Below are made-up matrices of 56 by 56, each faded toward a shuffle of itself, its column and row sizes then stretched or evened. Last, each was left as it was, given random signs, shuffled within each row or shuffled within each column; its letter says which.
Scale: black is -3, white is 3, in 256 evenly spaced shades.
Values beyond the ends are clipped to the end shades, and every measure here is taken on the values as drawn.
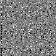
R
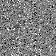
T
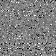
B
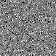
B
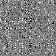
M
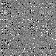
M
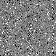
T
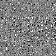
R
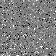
B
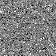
B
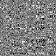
M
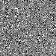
R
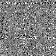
R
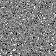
B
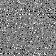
B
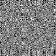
M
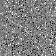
T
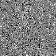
R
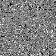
B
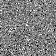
B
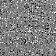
R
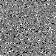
B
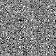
R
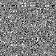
M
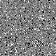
R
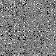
R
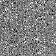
T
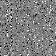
T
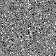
T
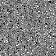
T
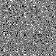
M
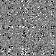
R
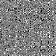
M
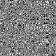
M
